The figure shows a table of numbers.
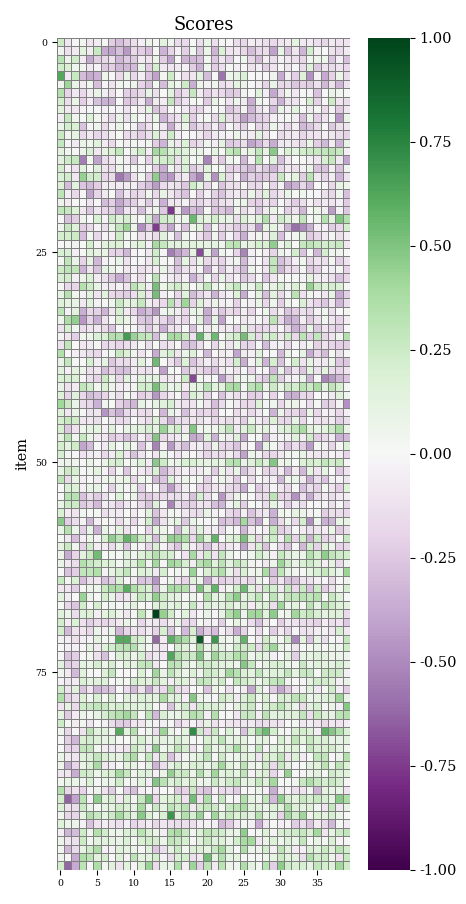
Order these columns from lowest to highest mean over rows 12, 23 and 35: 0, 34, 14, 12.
34, 14, 12, 0
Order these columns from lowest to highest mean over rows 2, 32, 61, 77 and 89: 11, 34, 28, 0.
11, 28, 34, 0
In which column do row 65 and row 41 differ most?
13
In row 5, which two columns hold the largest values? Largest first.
1, 17
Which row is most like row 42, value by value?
17
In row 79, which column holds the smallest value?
15
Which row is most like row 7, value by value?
77
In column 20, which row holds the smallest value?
14
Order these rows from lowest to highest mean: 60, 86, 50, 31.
60, 31, 86, 50
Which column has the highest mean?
0
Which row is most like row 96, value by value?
86
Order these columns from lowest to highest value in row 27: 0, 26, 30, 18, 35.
30, 35, 18, 26, 0
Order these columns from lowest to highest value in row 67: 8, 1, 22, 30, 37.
1, 8, 22, 37, 30
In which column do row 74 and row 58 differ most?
25
